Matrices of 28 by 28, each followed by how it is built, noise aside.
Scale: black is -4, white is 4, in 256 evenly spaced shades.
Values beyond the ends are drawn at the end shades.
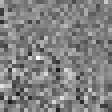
lower triangular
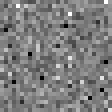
sparse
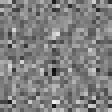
low rank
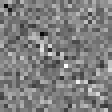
banded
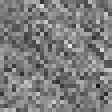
Toeplitz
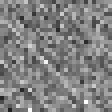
Toeplitz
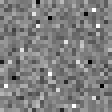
sparse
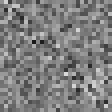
banded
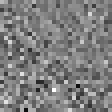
lower triangular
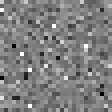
sparse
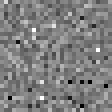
sparse
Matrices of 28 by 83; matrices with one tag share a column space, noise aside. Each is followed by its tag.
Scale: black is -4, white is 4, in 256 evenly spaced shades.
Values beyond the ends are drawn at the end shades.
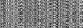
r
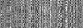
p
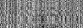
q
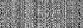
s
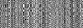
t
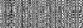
p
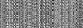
r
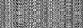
r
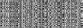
s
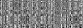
q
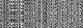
r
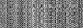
t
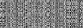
s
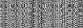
t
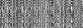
p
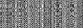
t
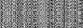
r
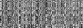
q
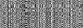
t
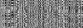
p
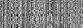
q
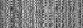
p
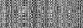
p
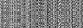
r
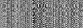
t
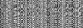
t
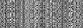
s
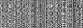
t
